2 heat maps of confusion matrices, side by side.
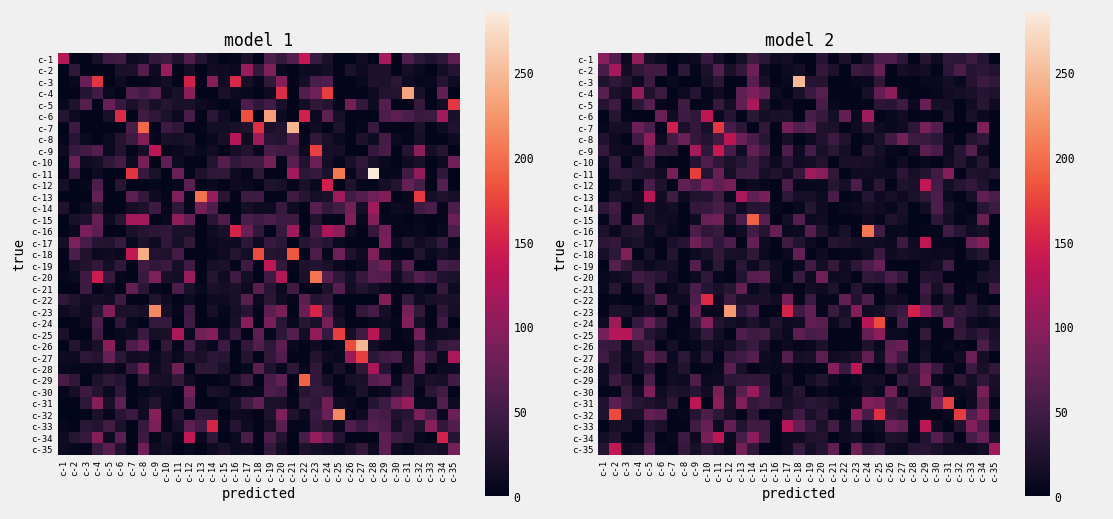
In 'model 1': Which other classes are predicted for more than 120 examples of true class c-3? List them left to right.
c-4, c-12, c-16
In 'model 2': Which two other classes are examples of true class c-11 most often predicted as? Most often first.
c-9, c-19
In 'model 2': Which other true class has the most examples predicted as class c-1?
c-25
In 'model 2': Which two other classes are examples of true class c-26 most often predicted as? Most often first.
c-27, c-34
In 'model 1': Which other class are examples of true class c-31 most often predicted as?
c-4
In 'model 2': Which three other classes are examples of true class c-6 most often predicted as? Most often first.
c-10, c-24, c-22
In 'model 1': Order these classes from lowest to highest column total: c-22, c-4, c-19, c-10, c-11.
c-10, c-11, c-22, c-4, c-19
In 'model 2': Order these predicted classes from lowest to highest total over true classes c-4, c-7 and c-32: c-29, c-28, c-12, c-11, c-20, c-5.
c-28, c-12, c-29, c-20, c-5, c-11
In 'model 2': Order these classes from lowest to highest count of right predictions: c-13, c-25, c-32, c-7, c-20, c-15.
c-15, c-20, c-25, c-13, c-7, c-32
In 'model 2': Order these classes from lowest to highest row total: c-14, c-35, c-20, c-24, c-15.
c-14, c-20, c-15, c-35, c-24
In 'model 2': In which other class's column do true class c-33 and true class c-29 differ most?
c-17
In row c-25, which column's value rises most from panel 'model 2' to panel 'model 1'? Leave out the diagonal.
c-28
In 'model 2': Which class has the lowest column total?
c-16
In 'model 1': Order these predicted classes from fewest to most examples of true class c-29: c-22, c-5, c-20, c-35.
c-5, c-35, c-20, c-22
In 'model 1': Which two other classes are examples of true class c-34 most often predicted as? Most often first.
c-12, c-23
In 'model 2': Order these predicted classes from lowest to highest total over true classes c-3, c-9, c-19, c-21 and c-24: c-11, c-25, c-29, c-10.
c-29, c-10, c-11, c-25
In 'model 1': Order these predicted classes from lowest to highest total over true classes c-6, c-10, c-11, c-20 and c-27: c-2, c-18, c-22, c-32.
c-18, c-2, c-22, c-32
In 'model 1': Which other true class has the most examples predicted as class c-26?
c-27
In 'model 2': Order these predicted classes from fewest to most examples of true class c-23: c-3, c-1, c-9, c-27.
c-1, c-3, c-27, c-9
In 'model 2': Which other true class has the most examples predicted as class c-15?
c-13
